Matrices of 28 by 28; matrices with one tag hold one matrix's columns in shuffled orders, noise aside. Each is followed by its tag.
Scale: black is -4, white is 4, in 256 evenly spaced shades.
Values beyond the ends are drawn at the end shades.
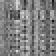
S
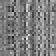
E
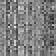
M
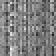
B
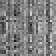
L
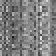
E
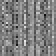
M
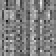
S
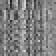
S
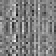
L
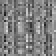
L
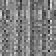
S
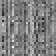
L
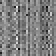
E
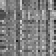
S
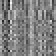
S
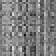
B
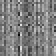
B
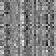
M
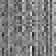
B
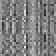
L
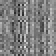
L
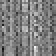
B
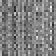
E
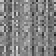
B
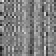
B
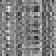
E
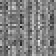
M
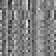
S
